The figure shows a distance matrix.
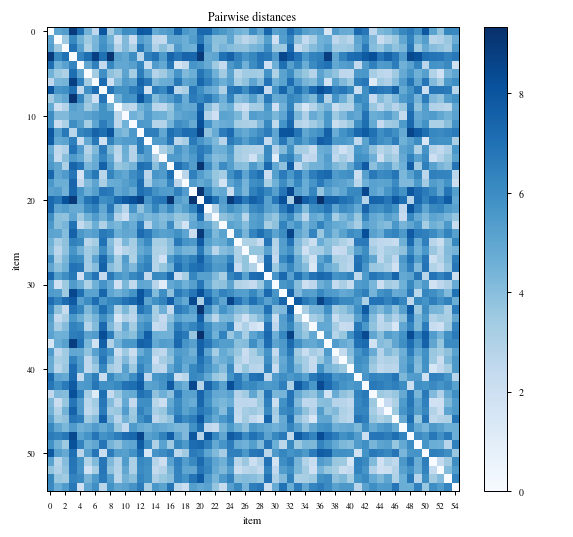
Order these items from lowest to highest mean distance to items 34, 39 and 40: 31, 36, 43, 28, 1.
1, 28, 43, 36, 31
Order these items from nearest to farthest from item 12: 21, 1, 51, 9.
21, 9, 1, 51
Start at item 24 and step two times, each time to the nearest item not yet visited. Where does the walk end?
36
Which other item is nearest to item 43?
6
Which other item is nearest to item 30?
15
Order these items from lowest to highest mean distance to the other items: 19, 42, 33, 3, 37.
33, 37, 19, 42, 3
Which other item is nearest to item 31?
49
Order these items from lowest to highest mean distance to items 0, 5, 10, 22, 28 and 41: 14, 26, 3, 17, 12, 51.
26, 14, 51, 17, 12, 3
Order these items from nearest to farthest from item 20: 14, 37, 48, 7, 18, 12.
48, 18, 7, 14, 37, 12
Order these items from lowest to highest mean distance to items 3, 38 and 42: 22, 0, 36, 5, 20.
22, 5, 36, 20, 0
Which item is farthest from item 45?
3
